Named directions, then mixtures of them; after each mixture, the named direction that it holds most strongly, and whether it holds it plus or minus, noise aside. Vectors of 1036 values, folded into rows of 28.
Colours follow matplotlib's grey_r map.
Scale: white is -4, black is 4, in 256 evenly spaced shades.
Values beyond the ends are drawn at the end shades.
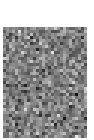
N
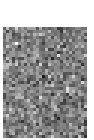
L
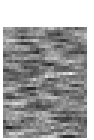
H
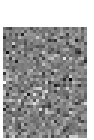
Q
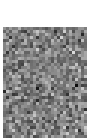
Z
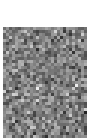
Z, minus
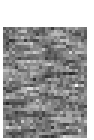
H, minus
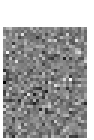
Q, minus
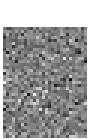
Q, plus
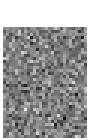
N, plus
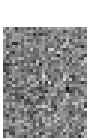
L, minus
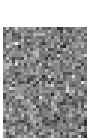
L, plus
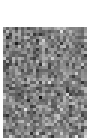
L, minus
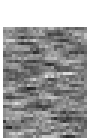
H, plus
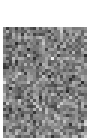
L, minus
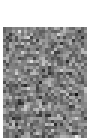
N, plus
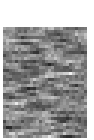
H, plus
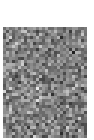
Z, minus
